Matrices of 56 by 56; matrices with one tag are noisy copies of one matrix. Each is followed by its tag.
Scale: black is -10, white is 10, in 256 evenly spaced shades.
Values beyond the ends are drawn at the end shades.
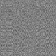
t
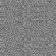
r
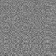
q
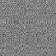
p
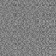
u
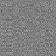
t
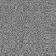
q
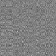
t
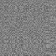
q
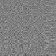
q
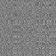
u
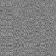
t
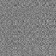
u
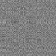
p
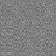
t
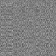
t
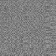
q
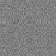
p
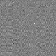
t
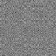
r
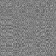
t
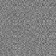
u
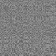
q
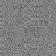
r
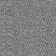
t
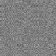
r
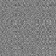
u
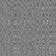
u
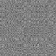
r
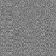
t
